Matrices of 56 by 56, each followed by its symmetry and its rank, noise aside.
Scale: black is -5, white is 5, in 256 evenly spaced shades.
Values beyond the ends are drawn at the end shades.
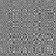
no symmetry, rank three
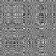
no symmetry, rank three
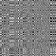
no symmetry, rank one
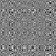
no symmetry, rank three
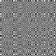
symmetric, rank one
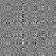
no symmetry, rank three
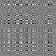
no symmetry, rank one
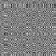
no symmetry, rank two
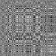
no symmetry, rank two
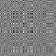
symmetric, rank one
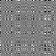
no symmetry, rank two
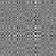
no symmetry, rank two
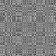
antisymmetric, rank two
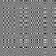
no symmetry, rank one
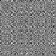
no symmetry, rank three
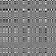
no symmetry, rank one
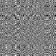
antisymmetric, rank two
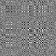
symmetric, rank two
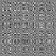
antisymmetric, rank two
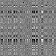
no symmetry, rank one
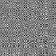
antisymmetric, rank two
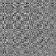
symmetric, rank two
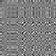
symmetric, rank two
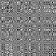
symmetric, rank three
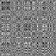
symmetric, rank two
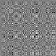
symmetric, rank three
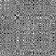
symmetric, rank three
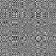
symmetric, rank two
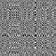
no symmetry, rank three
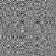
no symmetry, rank three
